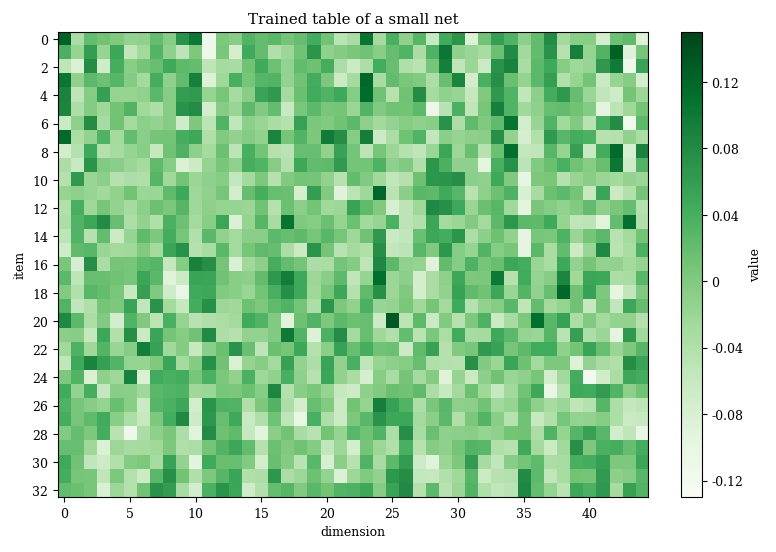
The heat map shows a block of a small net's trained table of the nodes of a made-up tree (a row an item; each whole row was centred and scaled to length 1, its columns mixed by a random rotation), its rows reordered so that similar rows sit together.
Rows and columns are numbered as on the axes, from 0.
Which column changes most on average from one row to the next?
42
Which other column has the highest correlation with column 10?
33
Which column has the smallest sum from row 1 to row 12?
35
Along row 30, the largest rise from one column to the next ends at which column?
11
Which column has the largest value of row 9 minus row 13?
41
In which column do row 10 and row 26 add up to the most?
29
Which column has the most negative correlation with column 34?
13
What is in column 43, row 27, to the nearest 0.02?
-0.06
